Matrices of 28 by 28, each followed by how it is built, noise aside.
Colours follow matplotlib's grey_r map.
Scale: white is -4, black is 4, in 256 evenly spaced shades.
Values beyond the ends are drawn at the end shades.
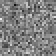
noise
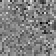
upper triangular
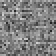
blocks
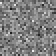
noise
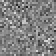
block diagonal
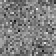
smooth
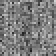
blocks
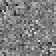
block diagonal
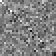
diagonal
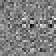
low rank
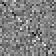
diagonal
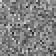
diagonal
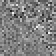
upper triangular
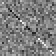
diagonal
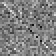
diagonal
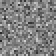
noise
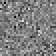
block diagonal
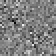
block diagonal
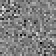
block diagonal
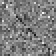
diagonal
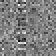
low rank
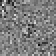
block diagonal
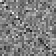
diagonal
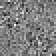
block diagonal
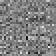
low rank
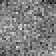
smooth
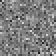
diagonal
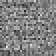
blocks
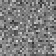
noise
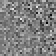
upper triangular
